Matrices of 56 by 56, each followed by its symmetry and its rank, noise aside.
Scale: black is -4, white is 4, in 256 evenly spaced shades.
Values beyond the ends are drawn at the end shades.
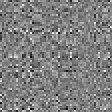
no symmetry, rank four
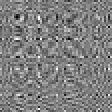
no symmetry, rank four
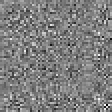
symmetric, rank six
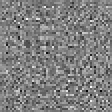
antisymmetric, rank six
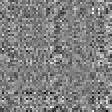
no symmetry, rank six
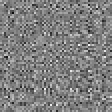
symmetric, rank five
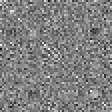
symmetric, rank six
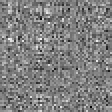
no symmetry, rank six
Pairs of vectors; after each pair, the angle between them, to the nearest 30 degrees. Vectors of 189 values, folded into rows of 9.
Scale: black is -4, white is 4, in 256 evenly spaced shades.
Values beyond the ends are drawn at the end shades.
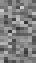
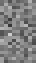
60 degrees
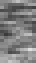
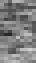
30 degrees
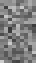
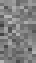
30 degrees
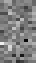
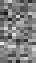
60 degrees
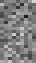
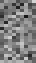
30 degrees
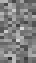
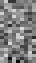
60 degrees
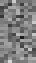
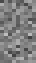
90 degrees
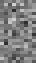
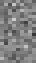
30 degrees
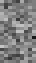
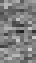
150 degrees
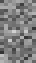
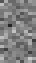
60 degrees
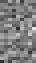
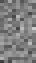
30 degrees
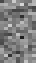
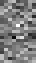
90 degrees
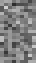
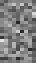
120 degrees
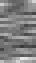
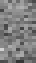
120 degrees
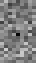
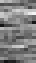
90 degrees
